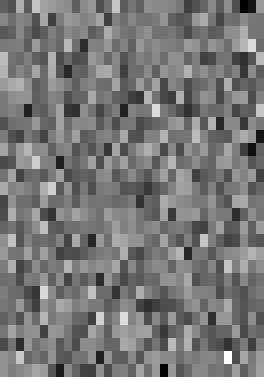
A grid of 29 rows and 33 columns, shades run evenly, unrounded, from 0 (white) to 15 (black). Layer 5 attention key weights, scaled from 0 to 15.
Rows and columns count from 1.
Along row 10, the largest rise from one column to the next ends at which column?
28
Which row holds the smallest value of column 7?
15
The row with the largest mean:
9
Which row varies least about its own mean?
3
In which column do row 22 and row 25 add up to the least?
6
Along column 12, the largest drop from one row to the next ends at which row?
26
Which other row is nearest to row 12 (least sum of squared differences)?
7
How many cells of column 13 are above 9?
6
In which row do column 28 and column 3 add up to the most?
27
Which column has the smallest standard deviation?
17
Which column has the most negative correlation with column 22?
8
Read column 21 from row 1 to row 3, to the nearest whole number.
7 6 8
